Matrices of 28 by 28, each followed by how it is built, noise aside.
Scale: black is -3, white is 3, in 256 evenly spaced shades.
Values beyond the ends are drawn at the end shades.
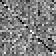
diagonal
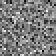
repeating rows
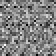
repeating columns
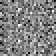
repeating rows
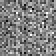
repeating rows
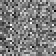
repeating rows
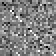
diagonal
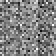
repeating rows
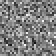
repeating columns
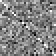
diagonal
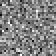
noise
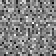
repeating columns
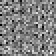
repeating rows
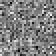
noise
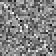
diagonal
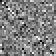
diagonal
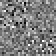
block diagonal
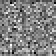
repeating columns
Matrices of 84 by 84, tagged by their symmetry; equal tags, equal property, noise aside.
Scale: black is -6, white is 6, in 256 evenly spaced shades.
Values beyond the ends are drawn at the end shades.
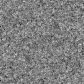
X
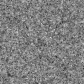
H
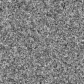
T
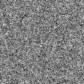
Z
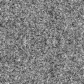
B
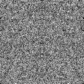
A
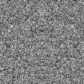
A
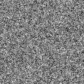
T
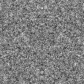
A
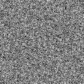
X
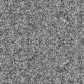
B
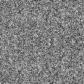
B
